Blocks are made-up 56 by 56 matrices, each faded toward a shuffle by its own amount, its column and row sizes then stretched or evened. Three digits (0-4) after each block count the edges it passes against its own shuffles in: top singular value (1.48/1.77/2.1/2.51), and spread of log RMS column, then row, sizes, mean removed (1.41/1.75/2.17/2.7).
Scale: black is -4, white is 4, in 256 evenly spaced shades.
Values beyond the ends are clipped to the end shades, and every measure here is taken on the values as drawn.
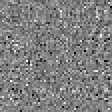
2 0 1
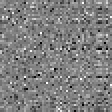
3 1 1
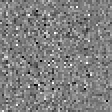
0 2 1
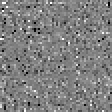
0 1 1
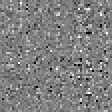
1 3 1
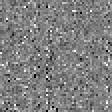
1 2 0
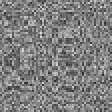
3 2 0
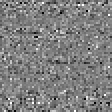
1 0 3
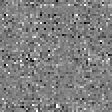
0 1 3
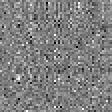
3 2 0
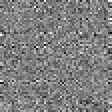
3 2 3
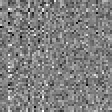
3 3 0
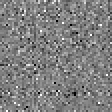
2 0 1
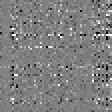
2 4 3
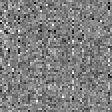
2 3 0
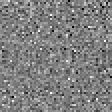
2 0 2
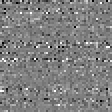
0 0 4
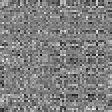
3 2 4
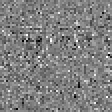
0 1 2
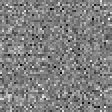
2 0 1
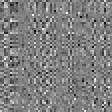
4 4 0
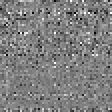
1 2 4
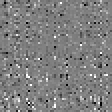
1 3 2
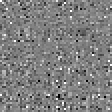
1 2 2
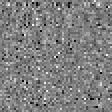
2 1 1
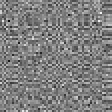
4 0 2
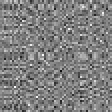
4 4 0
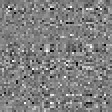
3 1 3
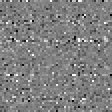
0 1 4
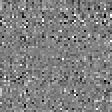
2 2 3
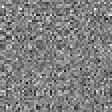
3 0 2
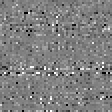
1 0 4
